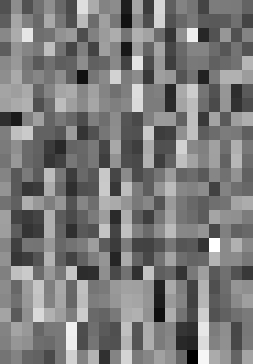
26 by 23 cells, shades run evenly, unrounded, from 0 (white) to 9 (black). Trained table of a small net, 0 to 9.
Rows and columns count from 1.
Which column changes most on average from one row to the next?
3
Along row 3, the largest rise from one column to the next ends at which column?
19
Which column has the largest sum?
4
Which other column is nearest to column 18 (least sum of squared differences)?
17
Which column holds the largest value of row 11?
6
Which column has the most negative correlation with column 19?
18
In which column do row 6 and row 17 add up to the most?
8
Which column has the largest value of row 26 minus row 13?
10
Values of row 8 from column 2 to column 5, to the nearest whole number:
3 3 6 5
